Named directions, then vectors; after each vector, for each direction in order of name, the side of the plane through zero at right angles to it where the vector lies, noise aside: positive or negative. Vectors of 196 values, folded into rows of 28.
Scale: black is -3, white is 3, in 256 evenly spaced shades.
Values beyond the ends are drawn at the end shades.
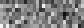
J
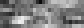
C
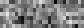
negative, negative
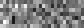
negative, positive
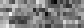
negative, positive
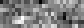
positive, positive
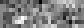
positive, positive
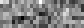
negative, negative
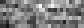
positive, negative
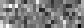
negative, positive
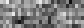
negative, negative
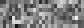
positive, positive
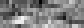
positive, positive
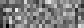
positive, negative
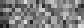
positive, negative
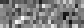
positive, positive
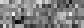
negative, negative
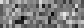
negative, negative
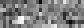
positive, positive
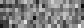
positive, negative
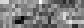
negative, negative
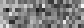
negative, positive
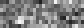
positive, positive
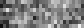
positive, negative
